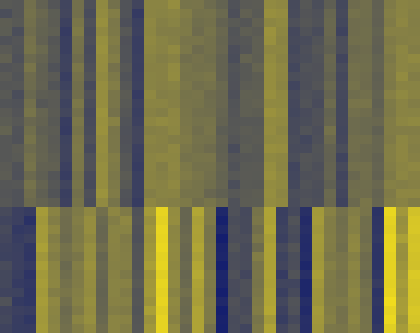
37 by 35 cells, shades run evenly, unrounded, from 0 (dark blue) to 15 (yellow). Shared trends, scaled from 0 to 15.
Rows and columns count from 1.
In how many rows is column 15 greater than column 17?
23
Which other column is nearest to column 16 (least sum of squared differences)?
31
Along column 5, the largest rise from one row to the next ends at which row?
24
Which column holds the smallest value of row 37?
19
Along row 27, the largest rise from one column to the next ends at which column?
33
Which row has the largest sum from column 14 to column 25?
34
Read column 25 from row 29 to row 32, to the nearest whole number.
4 4 4 3
